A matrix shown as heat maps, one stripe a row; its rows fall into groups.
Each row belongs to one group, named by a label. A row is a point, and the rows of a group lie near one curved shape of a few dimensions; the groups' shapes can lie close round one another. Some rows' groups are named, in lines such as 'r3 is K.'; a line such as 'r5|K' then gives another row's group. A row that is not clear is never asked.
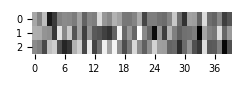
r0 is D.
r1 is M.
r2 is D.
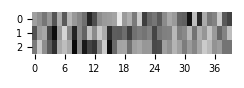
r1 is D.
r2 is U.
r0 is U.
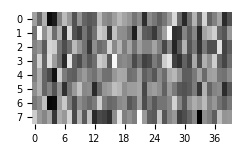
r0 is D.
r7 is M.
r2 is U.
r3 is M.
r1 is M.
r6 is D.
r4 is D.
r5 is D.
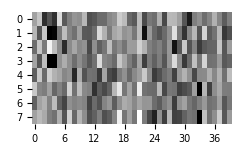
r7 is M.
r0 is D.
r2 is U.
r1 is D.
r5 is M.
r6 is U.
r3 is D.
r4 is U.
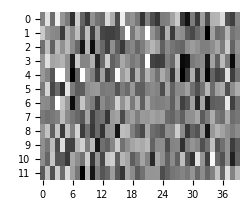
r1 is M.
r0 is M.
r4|U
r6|U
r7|U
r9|U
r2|U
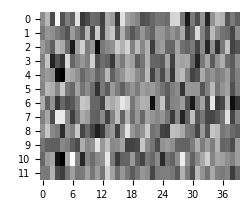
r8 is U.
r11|D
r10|D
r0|M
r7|U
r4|D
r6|D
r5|U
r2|U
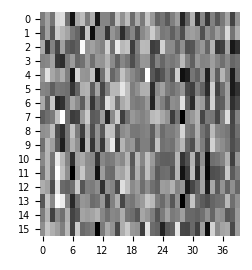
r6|D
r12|M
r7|U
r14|D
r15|M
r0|U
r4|M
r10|U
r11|U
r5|D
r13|U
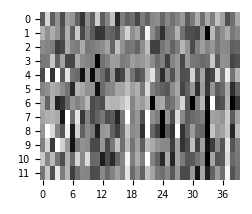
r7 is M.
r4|U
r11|U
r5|U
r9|U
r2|D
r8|M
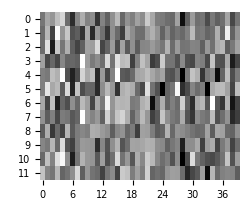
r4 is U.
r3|D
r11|M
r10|U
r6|D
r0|U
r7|D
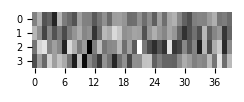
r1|D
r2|M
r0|D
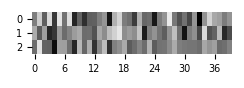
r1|D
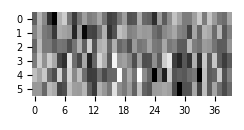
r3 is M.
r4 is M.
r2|D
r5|M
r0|D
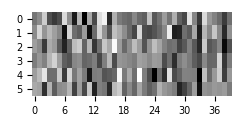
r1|M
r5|M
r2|D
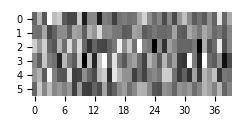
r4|M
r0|U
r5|U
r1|D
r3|D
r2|M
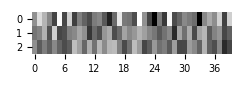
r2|D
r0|M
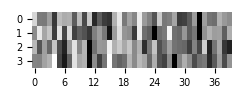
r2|U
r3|U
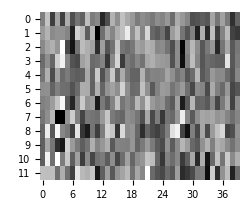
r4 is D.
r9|D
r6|U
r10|U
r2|U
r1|U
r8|M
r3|U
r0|D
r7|D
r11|M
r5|D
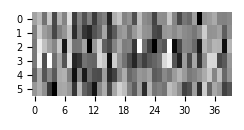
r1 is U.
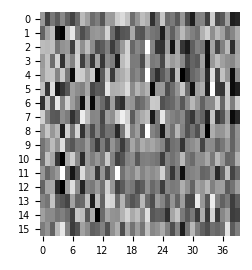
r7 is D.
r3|M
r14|U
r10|D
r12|D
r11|U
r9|U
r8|M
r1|D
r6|U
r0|D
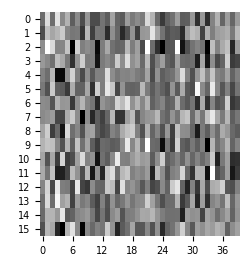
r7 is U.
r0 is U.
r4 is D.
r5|D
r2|M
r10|U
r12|M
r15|D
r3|U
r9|M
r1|U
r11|D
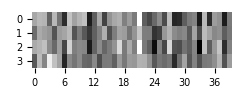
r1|U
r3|U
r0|M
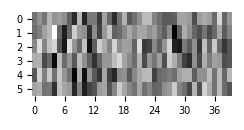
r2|M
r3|D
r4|U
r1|U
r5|U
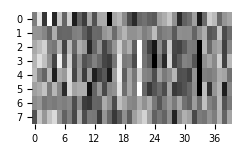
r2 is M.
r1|U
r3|M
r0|M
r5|M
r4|M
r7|U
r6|U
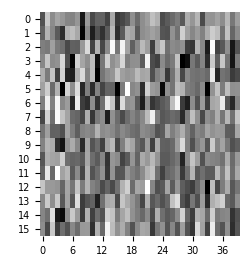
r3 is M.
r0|U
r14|D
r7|U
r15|D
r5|M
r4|U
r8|D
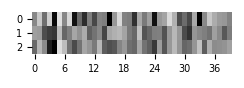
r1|D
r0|M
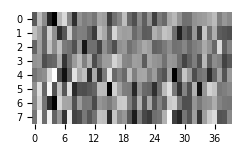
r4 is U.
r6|D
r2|U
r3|D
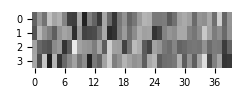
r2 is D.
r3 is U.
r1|U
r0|U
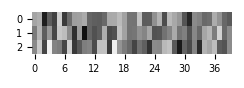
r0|D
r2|M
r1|U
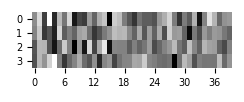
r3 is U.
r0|M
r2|D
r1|D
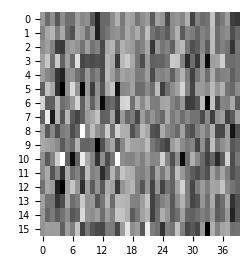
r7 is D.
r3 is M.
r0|U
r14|D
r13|D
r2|D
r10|U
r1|U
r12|D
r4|D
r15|M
